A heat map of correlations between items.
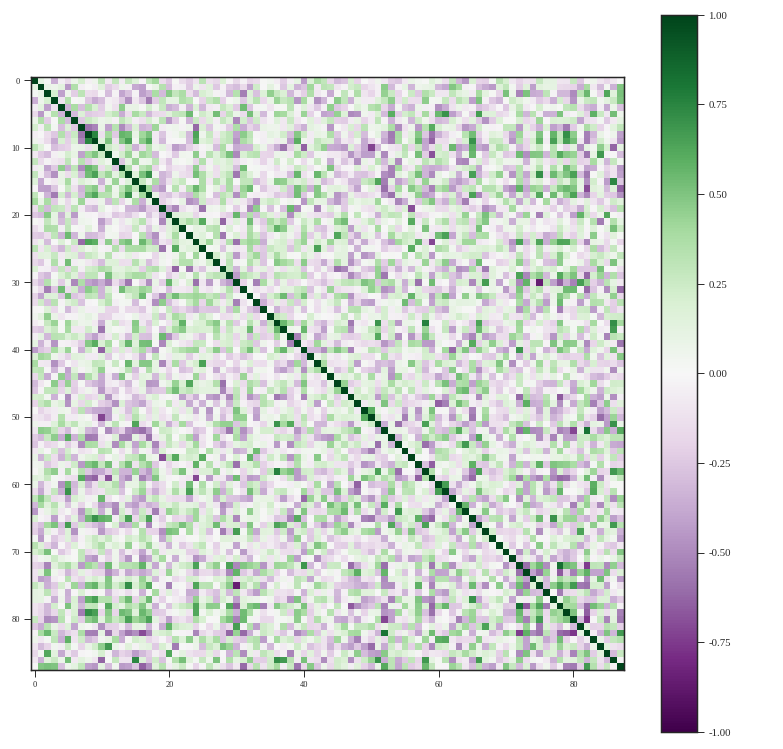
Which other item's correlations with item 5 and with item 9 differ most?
53
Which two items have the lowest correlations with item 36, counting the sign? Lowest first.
47, 54
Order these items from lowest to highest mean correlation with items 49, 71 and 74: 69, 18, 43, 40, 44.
43, 69, 44, 18, 40
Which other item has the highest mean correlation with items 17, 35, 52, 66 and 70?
2
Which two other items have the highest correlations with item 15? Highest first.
86, 51
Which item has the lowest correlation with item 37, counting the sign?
10
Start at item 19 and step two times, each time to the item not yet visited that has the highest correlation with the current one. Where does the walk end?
51
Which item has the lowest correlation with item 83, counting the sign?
48
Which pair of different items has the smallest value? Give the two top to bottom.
30, 75
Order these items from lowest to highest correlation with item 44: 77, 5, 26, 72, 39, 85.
5, 85, 39, 26, 77, 72
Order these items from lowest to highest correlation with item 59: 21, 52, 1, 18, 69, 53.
69, 21, 1, 53, 52, 18
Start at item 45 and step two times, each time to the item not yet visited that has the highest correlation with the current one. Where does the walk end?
61
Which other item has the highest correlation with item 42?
25
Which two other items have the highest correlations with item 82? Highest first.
52, 87
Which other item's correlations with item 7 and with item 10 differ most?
65
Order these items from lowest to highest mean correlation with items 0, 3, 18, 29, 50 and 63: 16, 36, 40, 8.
16, 8, 40, 36
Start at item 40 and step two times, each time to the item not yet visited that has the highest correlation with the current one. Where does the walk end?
78
